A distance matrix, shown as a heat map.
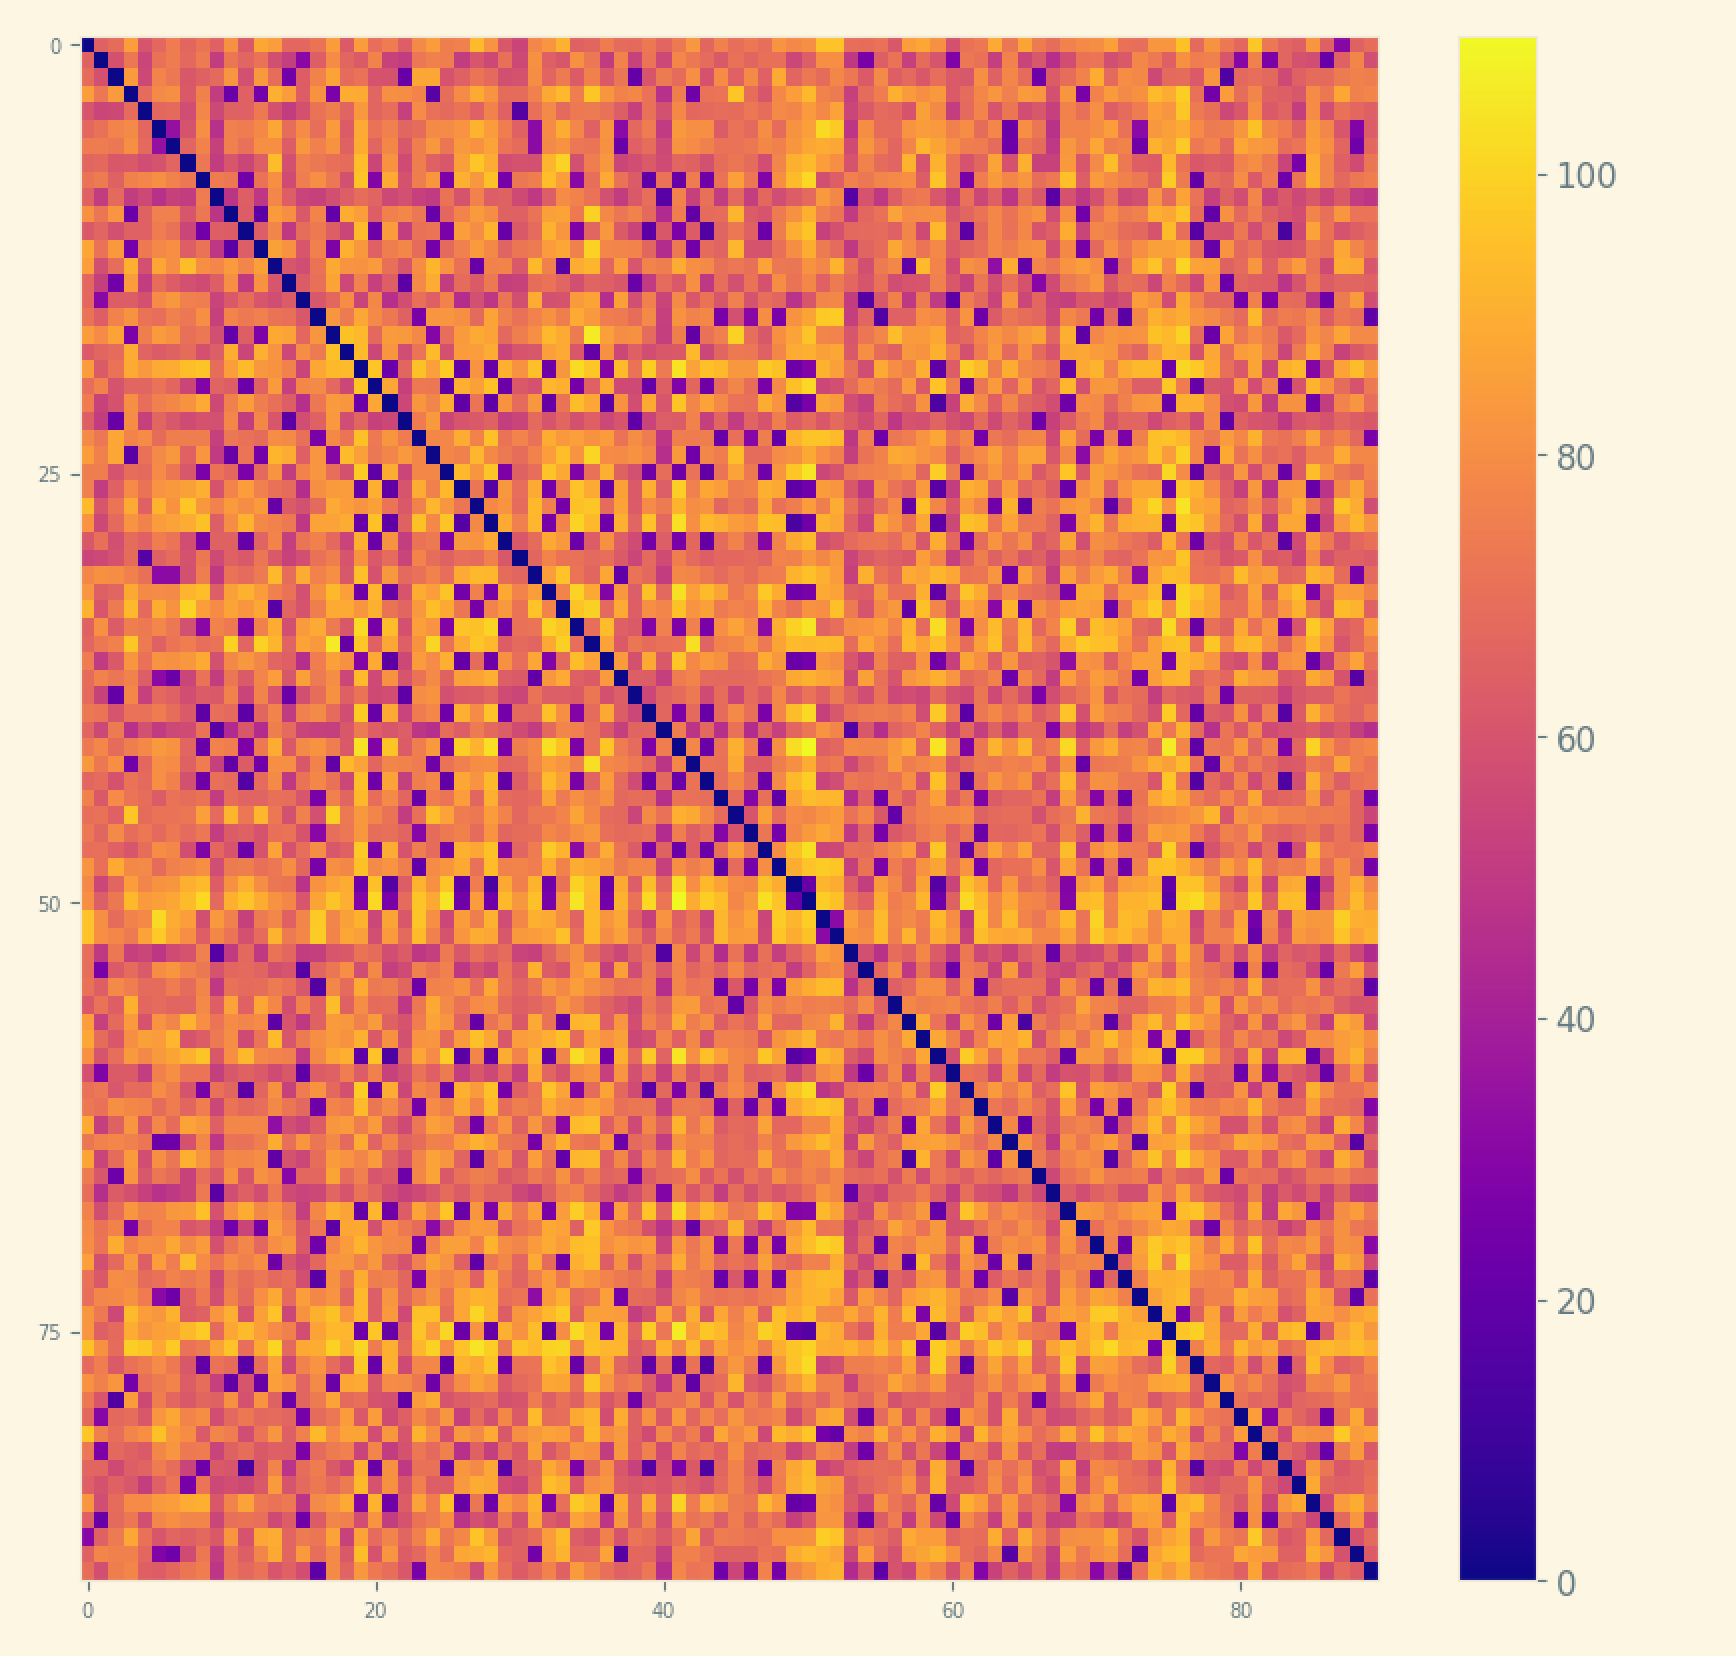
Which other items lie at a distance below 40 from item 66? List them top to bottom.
2, 14, 22, 38, 79
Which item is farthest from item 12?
35
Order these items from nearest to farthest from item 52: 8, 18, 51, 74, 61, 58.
51, 61, 8, 58, 74, 18
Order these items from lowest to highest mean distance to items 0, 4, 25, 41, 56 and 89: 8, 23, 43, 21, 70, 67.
43, 8, 67, 23, 70, 21
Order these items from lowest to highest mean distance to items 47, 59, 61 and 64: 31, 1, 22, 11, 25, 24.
11, 25, 22, 31, 1, 24
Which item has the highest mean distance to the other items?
76
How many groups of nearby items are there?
16
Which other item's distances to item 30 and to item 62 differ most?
4
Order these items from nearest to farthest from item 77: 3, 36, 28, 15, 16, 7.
7, 3, 15, 16, 36, 28
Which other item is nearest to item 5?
64
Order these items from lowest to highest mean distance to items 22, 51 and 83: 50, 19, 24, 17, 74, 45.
74, 45, 17, 24, 19, 50
